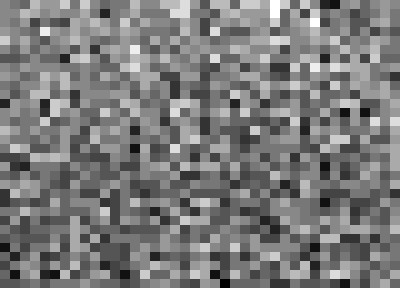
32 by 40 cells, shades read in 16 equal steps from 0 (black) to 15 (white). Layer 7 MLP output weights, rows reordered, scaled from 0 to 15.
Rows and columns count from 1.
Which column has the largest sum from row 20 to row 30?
8
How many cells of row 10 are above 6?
30
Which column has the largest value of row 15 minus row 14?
26
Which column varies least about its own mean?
39
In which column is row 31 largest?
34
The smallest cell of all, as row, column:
32, 23
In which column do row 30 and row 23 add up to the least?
11
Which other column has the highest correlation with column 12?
1
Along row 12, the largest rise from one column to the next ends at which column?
6
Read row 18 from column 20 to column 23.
3 8 4 8
